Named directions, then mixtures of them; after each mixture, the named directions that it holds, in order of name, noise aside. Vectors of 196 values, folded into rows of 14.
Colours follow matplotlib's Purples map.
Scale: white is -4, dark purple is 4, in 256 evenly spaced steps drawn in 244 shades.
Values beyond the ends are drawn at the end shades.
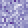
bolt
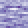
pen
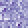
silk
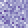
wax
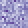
bolt, wax.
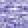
bolt, pen.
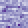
pen, silk.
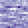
pen.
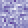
bolt, pen.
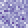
wax.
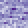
pen, wax.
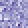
silk.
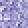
silk.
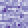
pen, silk.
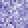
bolt, wax.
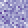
wax.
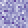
bolt, wax.
